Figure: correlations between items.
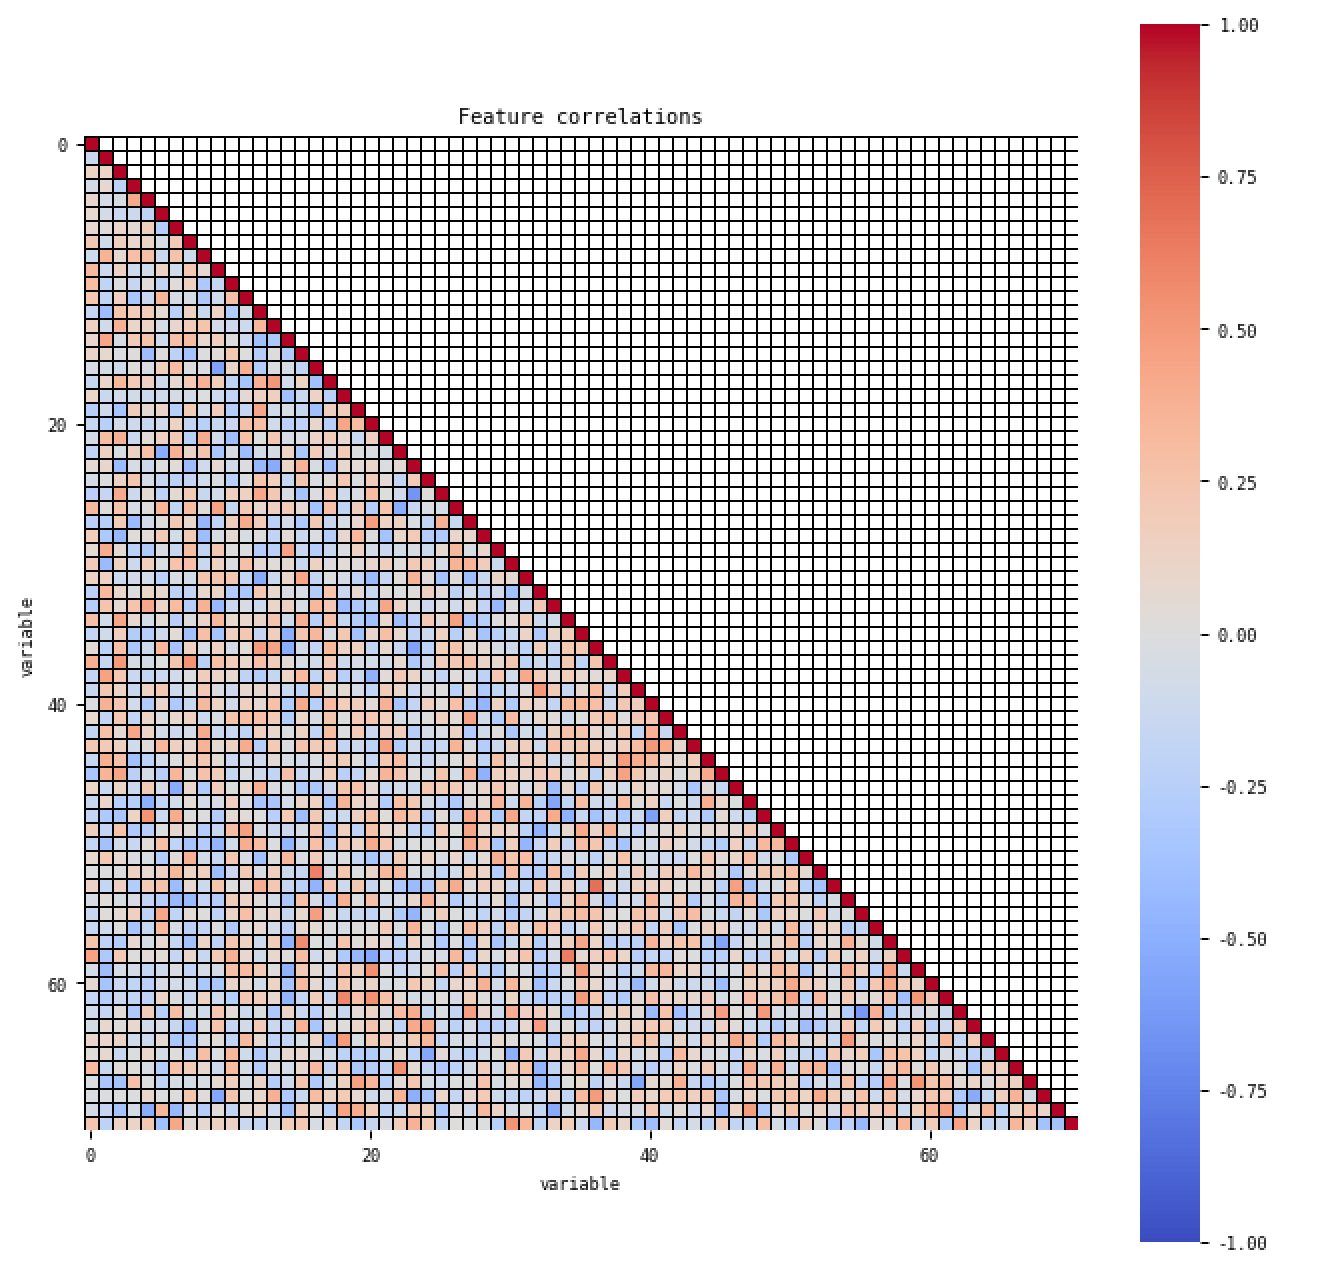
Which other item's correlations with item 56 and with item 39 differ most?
60
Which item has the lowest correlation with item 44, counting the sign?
3
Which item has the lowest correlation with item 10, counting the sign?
21
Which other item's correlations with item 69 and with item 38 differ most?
45
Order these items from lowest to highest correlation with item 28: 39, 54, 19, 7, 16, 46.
39, 54, 16, 46, 7, 19
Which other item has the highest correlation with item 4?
48
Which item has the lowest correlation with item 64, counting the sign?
17
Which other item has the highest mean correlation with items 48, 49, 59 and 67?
20
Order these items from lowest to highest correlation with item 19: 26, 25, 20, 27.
25, 27, 26, 20
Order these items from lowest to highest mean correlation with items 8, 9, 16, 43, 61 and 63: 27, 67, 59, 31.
27, 67, 31, 59
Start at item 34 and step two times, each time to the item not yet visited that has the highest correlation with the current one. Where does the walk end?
0
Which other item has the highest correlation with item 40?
43
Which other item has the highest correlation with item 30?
70
